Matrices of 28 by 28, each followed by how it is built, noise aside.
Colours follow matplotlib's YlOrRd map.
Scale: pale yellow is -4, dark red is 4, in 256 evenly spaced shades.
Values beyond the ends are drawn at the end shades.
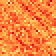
Toeplitz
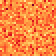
repeating rows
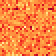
uneven rows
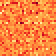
uneven rows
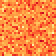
repeating rows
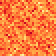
Toeplitz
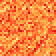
Hankel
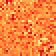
block diagonal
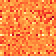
uneven rows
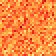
Hankel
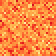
Toeplitz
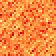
Hankel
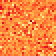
block diagonal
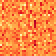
low rank
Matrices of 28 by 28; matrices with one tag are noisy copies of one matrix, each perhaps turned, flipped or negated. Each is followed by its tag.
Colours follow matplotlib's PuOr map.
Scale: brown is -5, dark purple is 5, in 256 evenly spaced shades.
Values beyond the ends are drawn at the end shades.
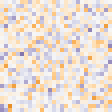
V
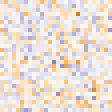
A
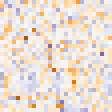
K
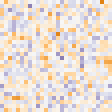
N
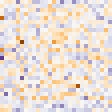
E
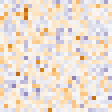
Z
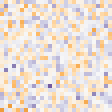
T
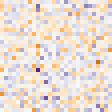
T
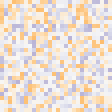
Z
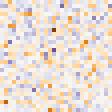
V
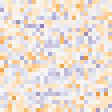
E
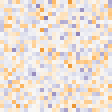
A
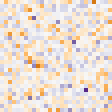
T
